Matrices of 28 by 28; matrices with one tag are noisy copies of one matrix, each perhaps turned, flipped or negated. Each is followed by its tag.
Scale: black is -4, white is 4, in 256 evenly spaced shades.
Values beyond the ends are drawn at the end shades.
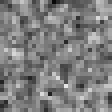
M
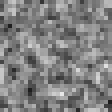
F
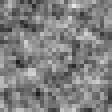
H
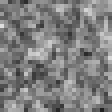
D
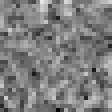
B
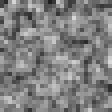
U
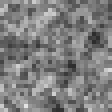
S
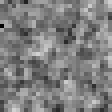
D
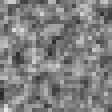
F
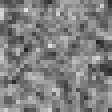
B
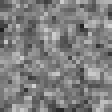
M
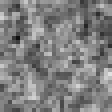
H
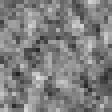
H
